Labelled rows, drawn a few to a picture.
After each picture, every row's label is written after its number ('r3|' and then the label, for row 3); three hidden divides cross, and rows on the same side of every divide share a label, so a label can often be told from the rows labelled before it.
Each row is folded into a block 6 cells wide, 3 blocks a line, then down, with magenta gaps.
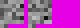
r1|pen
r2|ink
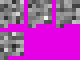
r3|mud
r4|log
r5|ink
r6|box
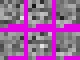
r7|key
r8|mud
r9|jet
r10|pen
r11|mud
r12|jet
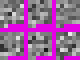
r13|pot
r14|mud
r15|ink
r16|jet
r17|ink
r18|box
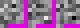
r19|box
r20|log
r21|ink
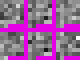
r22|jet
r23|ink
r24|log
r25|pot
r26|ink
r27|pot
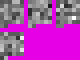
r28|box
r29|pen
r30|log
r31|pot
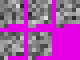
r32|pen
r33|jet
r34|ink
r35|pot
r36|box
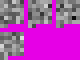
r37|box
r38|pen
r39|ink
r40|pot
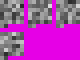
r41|pen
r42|pot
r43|pot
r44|box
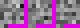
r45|pen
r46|ink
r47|box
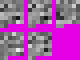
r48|ink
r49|ink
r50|jet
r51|log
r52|ink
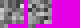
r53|pot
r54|ink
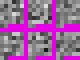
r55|mud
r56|jet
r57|log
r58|box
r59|ink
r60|pen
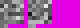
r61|log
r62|jet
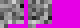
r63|pen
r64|jet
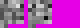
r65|pen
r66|ink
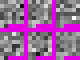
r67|pen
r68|jet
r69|log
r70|box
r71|key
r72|jet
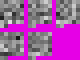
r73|pen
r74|log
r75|jet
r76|key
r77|jet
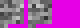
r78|log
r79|ink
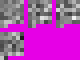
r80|jet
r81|log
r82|log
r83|pen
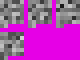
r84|mud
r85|mud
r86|ink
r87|pot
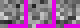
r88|key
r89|mud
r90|key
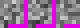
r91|box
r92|key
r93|box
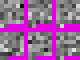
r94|pen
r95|pot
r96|pot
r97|key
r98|ink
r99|log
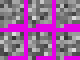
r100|log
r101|box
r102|log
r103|box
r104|box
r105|log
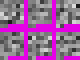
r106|key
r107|mud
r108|pen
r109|mud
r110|log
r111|ink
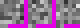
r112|jet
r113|box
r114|pot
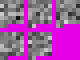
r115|ink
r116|pot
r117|pen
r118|key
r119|log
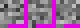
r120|ink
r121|box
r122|jet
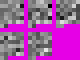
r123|pen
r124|pen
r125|jet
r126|ink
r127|log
